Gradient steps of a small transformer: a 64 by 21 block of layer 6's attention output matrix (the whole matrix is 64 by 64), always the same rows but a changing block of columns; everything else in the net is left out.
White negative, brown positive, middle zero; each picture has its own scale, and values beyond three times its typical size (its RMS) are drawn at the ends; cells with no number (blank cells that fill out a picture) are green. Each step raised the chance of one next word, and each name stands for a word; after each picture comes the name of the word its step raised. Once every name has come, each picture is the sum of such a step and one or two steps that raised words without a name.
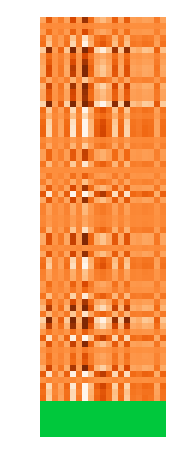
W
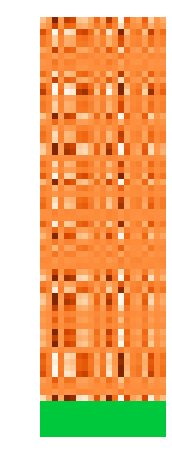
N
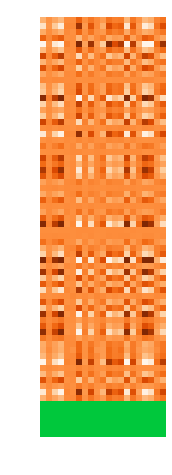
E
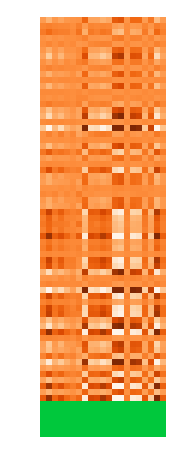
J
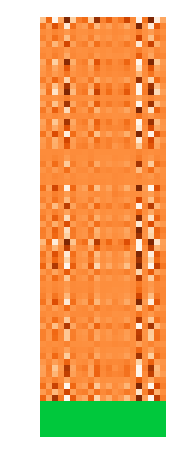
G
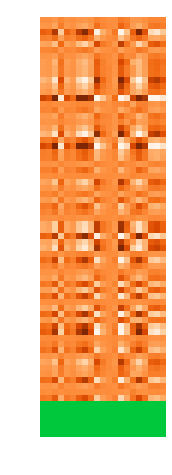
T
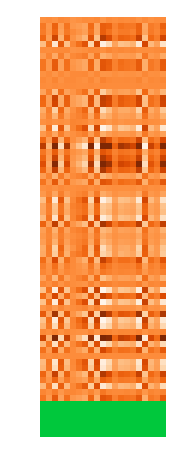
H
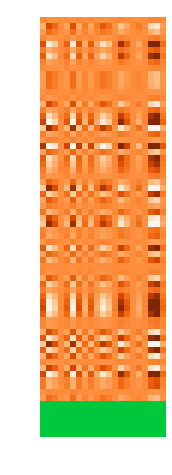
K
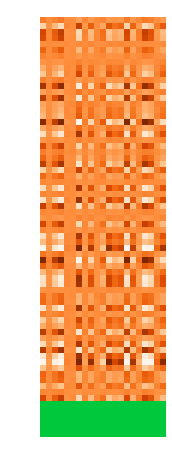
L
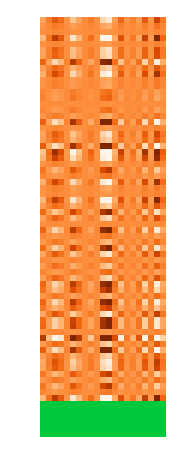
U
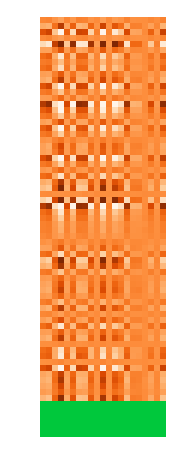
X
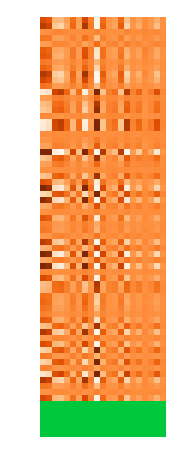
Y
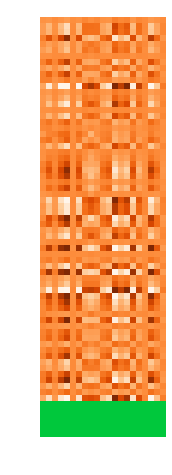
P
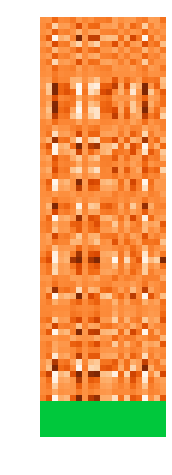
P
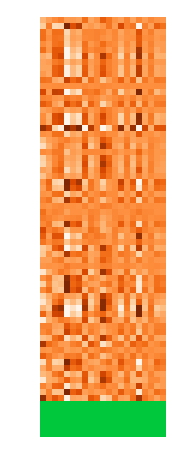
K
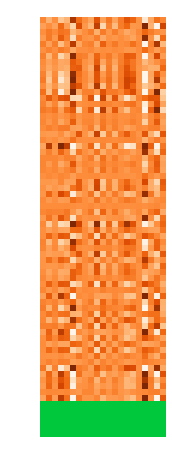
T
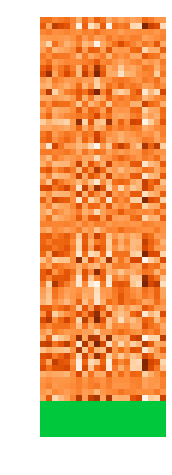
L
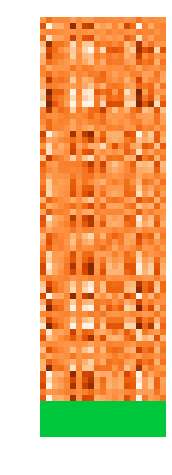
W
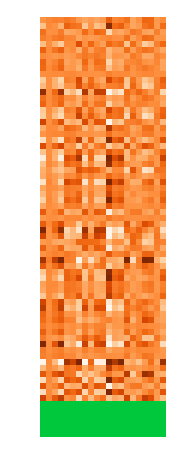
U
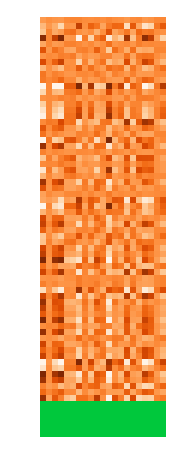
P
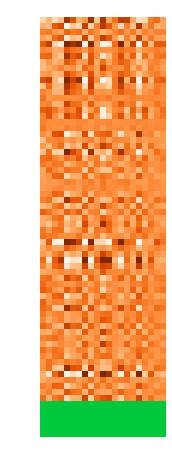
G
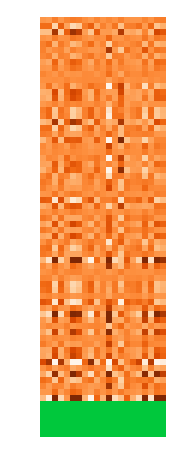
J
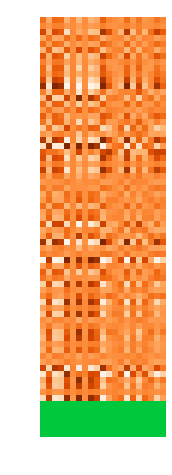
T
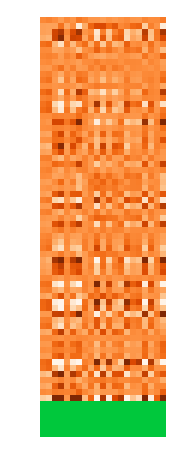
W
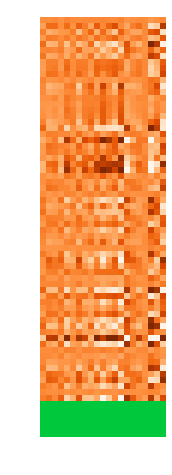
H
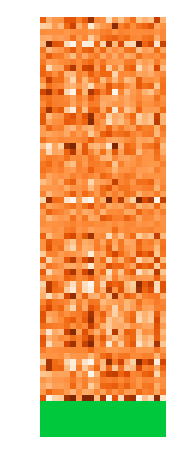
N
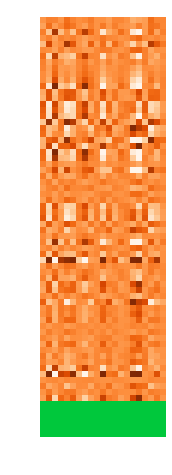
X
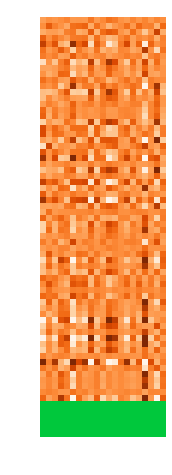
U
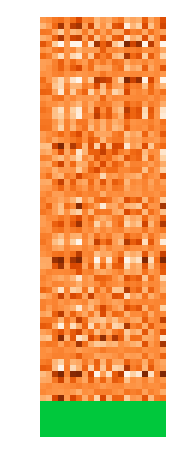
H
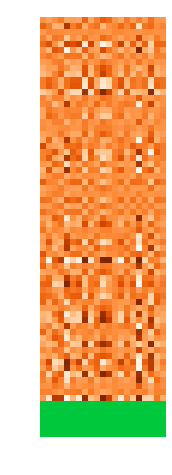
L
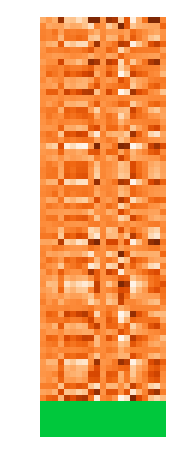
G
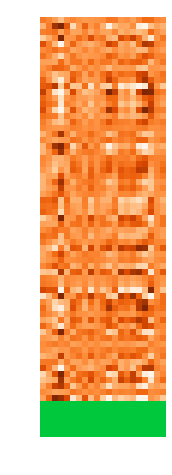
P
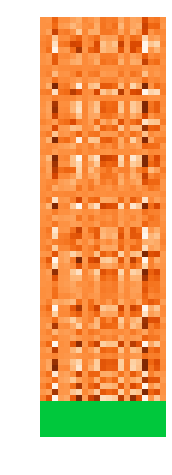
X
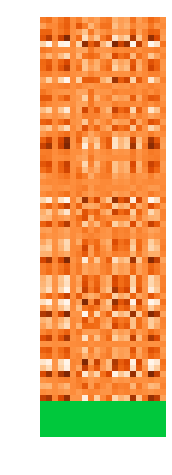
H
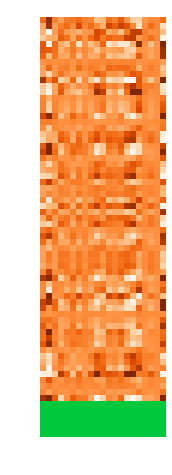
N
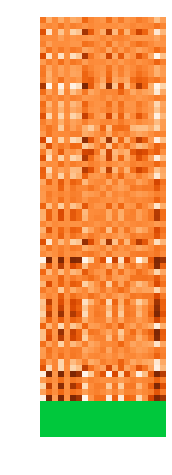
J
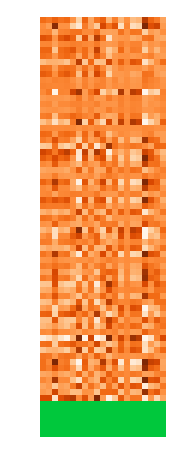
U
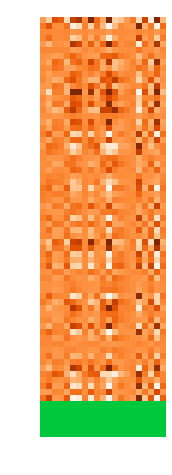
G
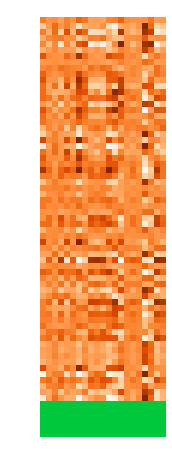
E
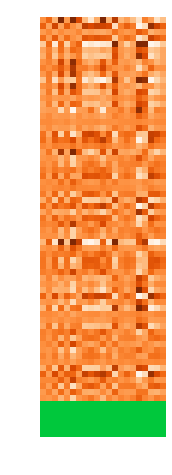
G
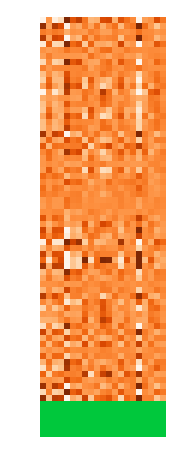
G
